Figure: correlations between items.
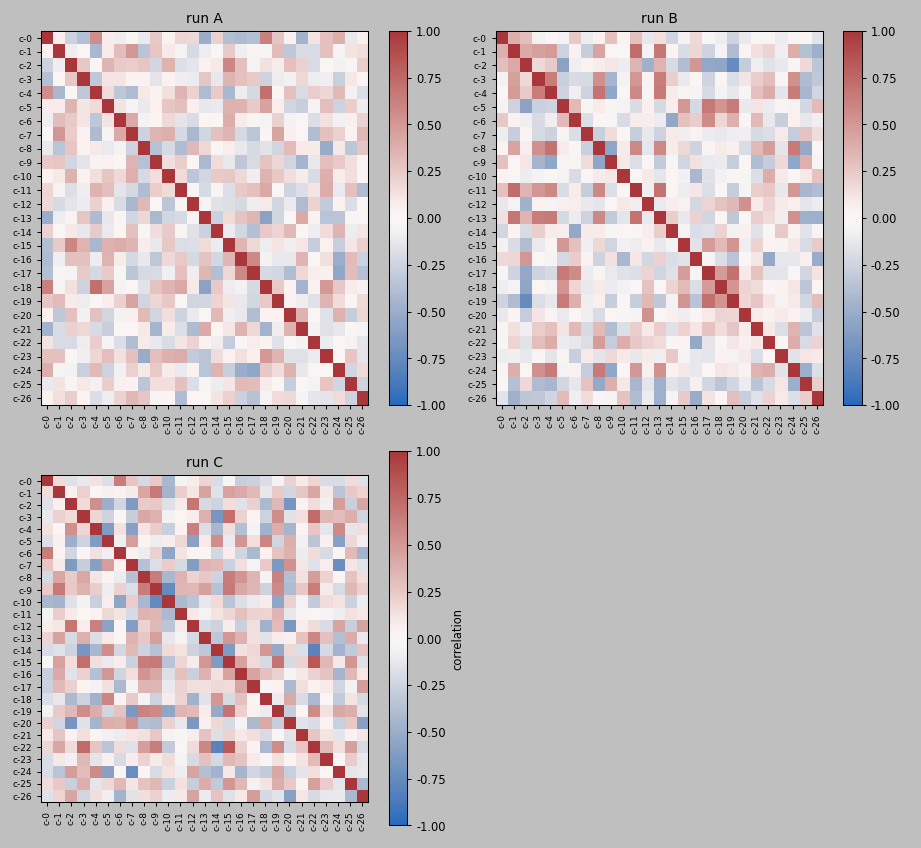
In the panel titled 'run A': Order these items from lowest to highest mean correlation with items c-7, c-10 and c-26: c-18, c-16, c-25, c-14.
c-16, c-25, c-18, c-14
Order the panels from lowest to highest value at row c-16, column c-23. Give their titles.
run B, run A, run C
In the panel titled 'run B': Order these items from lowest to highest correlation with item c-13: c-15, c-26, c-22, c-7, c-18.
c-26, c-7, c-15, c-18, c-22
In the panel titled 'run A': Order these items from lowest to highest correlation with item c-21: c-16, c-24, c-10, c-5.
c-5, c-24, c-10, c-16
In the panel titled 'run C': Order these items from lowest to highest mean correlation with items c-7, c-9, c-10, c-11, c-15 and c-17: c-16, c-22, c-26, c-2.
c-2, c-26, c-22, c-16
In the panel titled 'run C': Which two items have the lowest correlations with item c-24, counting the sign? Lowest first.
c-7, c-5
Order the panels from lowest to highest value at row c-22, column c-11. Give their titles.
run C, run A, run B
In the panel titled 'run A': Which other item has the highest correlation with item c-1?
c-7
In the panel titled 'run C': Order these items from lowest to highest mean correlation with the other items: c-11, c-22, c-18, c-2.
c-18, c-2, c-11, c-22
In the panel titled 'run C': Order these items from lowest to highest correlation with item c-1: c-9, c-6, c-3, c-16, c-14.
c-14, c-6, c-3, c-16, c-9
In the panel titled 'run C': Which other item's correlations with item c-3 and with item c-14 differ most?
c-22
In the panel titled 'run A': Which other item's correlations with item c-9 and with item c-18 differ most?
c-4
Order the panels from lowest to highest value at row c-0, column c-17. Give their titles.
run A, run C, run B
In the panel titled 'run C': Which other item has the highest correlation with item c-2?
c-12
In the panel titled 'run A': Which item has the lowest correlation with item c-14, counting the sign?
c-17
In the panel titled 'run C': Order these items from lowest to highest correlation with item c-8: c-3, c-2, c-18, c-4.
c-18, c-4, c-2, c-3
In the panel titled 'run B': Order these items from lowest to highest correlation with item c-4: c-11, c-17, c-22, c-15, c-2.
c-17, c-15, c-2, c-22, c-11
